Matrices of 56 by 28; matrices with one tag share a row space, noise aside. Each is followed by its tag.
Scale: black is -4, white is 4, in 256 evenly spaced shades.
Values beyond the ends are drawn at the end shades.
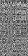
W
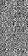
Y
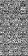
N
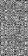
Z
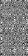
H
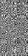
Y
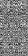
N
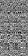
N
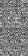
N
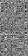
Z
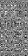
Z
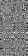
H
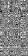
N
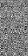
Z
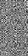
Y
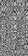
Y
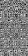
N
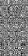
N
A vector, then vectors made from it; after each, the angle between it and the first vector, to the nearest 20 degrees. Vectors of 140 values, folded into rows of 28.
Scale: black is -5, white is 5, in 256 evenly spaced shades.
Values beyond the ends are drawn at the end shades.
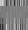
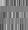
40 degrees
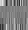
20 degrees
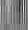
100 degrees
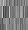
60 degrees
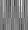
80 degrees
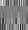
40 degrees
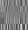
80 degrees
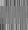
20 degrees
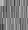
40 degrees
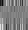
160 degrees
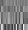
100 degrees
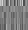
40 degrees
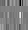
120 degrees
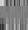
20 degrees
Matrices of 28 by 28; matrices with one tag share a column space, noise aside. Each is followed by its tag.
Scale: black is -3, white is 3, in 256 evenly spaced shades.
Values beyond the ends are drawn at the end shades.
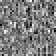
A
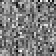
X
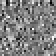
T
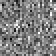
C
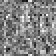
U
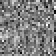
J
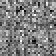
J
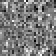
X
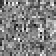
T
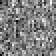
T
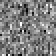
A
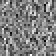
C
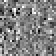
A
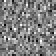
C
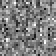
T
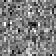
A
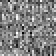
X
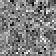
J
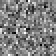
C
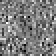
U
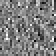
T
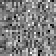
X
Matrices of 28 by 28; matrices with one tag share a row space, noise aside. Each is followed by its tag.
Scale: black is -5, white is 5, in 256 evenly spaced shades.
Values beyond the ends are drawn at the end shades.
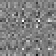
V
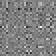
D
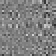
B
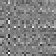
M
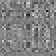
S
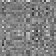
S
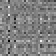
M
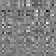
S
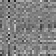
M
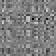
S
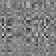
S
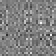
D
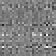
B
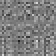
S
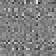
V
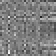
M
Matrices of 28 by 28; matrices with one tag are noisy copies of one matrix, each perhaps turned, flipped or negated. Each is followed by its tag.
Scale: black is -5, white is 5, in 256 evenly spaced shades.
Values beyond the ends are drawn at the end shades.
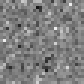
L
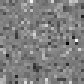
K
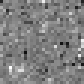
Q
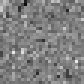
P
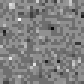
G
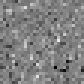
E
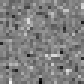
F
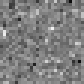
G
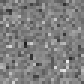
E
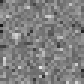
K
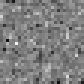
K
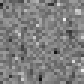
G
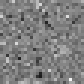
L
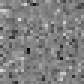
G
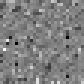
K
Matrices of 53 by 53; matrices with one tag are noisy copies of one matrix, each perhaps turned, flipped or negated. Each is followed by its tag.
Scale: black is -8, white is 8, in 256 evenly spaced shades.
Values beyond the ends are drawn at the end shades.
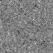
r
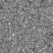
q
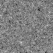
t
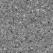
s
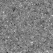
t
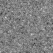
r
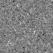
r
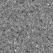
s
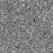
r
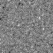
q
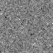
r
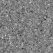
s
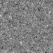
t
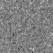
q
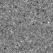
s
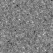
r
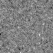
q
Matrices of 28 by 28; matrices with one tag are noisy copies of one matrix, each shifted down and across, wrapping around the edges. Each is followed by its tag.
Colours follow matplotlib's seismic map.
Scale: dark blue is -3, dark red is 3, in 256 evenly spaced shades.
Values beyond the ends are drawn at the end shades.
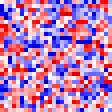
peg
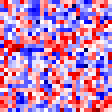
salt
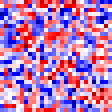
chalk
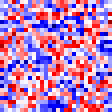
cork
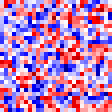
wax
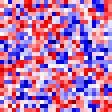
salt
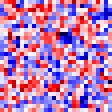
chalk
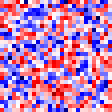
cork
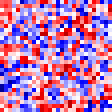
chalk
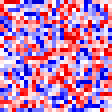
cork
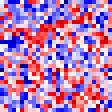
salt
